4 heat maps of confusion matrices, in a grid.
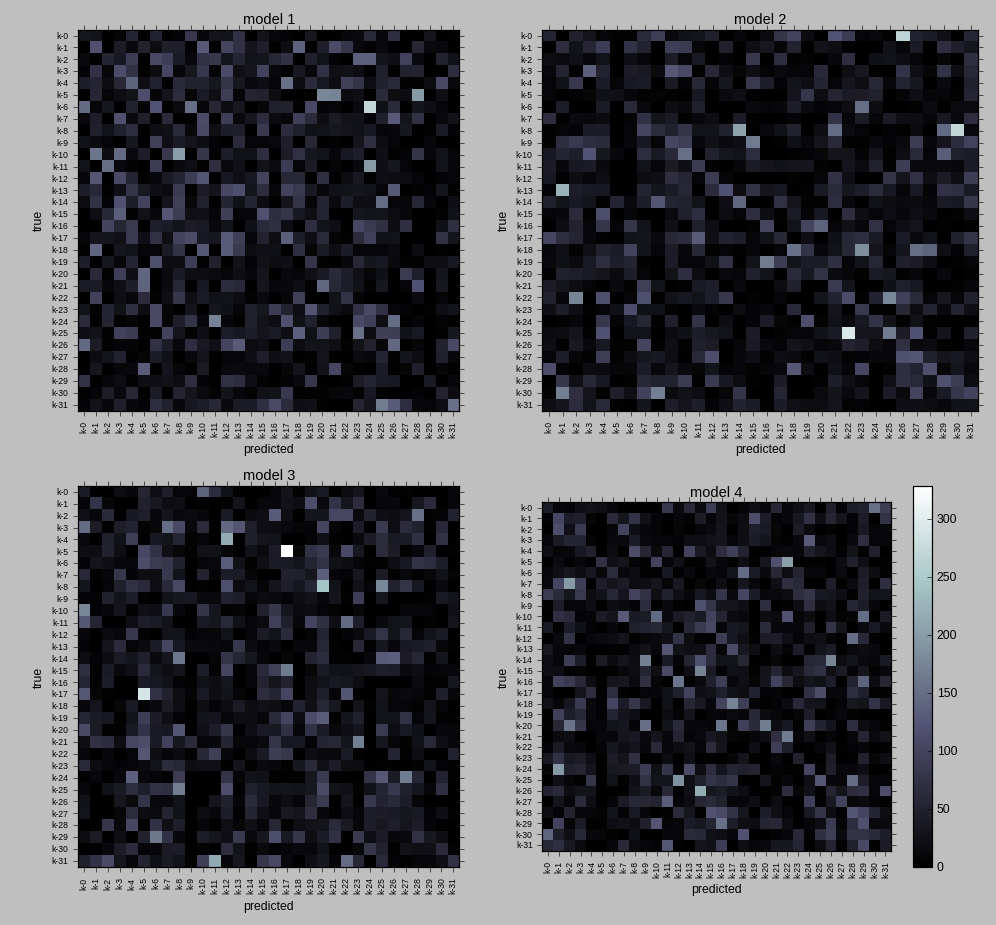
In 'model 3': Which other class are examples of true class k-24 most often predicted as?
k-27
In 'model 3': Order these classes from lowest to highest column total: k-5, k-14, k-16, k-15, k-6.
k-14, k-15, k-6, k-16, k-5
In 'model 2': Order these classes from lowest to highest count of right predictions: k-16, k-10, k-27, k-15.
k-15, k-16, k-27, k-10
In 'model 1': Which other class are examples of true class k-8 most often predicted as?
k-10
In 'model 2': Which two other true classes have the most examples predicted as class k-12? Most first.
k-27, k-29
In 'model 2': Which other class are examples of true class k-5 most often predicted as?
k-19
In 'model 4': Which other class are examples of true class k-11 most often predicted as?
k-15
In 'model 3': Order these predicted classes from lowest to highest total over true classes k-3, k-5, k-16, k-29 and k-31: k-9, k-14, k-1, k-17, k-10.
k-9, k-14, k-1, k-10, k-17
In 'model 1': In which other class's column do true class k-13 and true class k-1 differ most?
k-26
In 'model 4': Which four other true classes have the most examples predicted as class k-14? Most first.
k-26, k-15, k-9, k-11
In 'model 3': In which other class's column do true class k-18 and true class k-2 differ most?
k-28
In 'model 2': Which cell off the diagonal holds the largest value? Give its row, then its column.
k-25, k-22
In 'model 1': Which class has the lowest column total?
k-29
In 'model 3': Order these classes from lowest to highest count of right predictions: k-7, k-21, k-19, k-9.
k-9, k-21, k-7, k-19
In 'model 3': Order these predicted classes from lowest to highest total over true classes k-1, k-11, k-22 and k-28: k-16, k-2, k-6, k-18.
k-18, k-2, k-6, k-16
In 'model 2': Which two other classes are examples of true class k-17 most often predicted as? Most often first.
k-11, k-0
